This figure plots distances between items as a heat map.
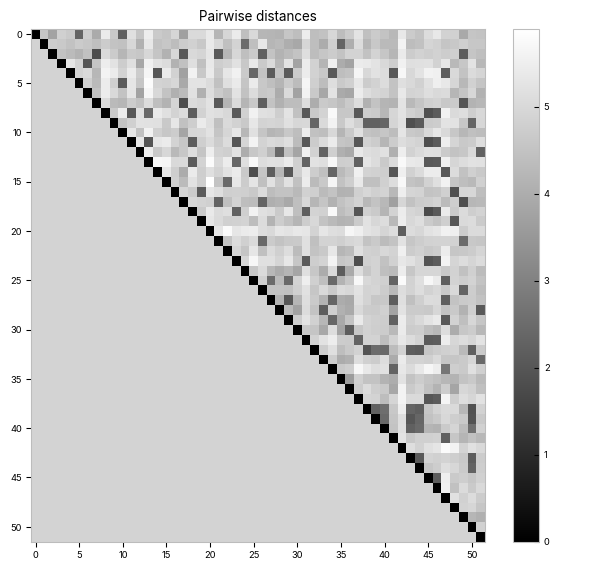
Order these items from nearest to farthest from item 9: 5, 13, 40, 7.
40, 7, 5, 13
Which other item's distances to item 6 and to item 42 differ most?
3
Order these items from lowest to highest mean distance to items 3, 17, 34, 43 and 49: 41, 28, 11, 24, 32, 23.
41, 32, 28, 24, 11, 23
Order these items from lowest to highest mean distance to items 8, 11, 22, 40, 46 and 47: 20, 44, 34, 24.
44, 24, 34, 20
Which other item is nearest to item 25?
14
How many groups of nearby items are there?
12
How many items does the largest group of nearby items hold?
9
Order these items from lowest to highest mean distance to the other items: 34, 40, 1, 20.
40, 1, 34, 20
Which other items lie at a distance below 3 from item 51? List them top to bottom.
12, 28, 33
